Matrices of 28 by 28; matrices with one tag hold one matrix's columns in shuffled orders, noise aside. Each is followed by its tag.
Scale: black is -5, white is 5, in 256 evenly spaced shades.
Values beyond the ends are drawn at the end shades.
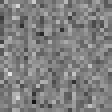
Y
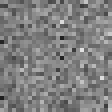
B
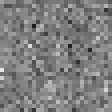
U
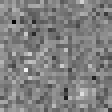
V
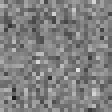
V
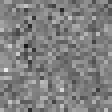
U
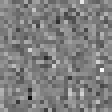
V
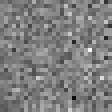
B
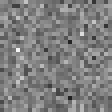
B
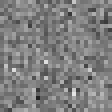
V
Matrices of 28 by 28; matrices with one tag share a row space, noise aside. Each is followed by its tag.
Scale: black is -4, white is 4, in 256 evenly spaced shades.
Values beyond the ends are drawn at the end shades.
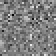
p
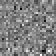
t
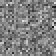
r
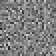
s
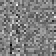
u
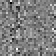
u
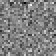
p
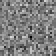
p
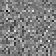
s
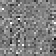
u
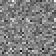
r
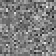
t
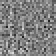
s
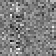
u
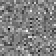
p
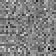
s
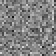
r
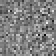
t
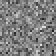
t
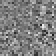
t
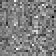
t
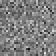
s
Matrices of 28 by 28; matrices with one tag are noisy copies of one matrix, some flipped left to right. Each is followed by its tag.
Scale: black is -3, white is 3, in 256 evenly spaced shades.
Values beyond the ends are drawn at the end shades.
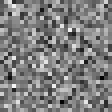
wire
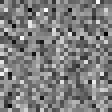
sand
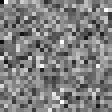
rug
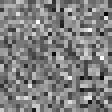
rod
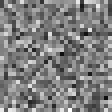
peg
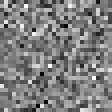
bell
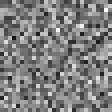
sand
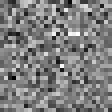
bell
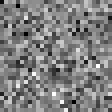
rug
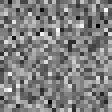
sand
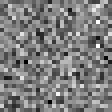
wire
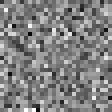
sand
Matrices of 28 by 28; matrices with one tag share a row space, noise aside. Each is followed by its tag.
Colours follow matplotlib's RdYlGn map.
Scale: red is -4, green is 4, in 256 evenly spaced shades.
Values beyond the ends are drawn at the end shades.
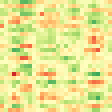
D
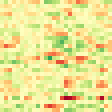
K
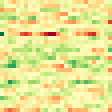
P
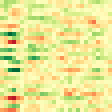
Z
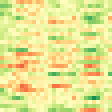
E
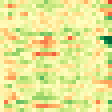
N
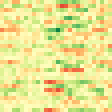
K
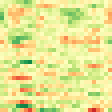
D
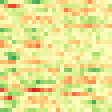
Z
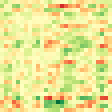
K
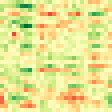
D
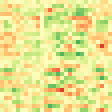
K
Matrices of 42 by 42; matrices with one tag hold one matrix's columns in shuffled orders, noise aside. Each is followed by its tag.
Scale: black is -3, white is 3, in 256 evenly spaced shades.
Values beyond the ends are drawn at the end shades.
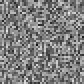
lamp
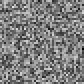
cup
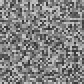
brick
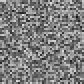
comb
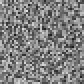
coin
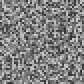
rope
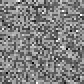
comb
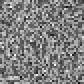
cup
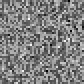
lamp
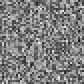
lamp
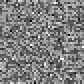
comb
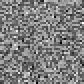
comb
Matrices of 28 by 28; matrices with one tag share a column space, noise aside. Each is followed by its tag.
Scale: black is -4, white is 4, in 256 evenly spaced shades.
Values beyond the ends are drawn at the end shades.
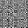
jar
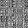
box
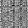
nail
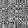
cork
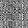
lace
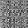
jar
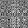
jar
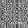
cork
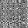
cork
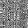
lace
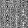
box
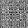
lace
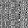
lace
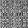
jar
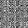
nail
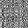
box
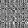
cork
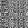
jar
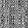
box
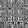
cork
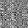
lace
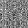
lace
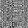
nail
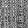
box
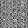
jar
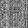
lace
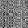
jar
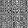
nail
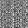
jar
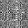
lace
